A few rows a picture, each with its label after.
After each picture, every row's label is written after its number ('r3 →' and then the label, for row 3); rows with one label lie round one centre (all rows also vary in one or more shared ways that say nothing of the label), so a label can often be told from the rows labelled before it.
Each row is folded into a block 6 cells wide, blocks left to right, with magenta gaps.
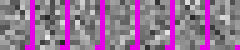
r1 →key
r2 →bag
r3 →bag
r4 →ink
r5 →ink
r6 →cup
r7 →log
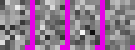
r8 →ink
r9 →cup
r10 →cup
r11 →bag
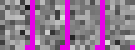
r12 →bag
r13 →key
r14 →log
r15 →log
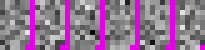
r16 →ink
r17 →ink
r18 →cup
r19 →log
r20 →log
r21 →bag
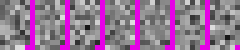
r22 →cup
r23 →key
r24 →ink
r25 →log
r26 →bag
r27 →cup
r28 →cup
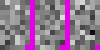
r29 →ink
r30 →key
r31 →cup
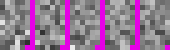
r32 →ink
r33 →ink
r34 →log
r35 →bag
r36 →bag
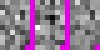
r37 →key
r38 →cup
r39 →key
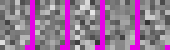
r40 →log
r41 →ink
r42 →bag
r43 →log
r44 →log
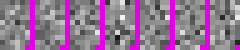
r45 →ink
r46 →log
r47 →ink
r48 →log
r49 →key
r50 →cup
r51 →key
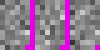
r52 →ink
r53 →key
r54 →ink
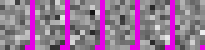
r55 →ink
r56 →key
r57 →key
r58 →cup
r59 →log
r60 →ink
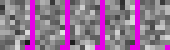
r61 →ink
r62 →ink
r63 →bag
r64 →key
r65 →log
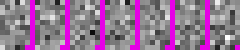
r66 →key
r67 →log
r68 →cup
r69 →log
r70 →key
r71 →ink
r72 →ink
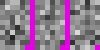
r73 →log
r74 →bag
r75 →cup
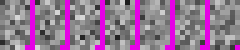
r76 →bag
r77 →log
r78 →cup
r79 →log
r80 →log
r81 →ink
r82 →ink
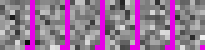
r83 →ink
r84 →bag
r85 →ink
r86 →key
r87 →ink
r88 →log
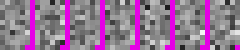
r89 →ink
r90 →ink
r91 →log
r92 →log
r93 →bag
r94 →ink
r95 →ink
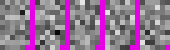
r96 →key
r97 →bag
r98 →bag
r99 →key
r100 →log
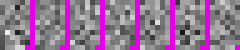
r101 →bag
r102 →ink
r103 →log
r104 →key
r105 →log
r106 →log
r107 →cup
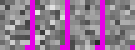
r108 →key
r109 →key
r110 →bag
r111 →log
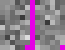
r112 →log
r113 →log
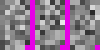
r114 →bag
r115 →ink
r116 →key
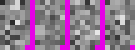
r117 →log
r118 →cup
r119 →ink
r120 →log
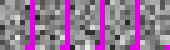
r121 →bag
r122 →log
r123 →bag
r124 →ink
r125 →log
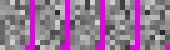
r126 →bag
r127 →key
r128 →bag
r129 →key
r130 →cup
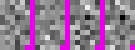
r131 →cup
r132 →bag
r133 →cup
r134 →cup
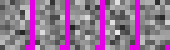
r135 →key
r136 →cup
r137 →bag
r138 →cup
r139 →ink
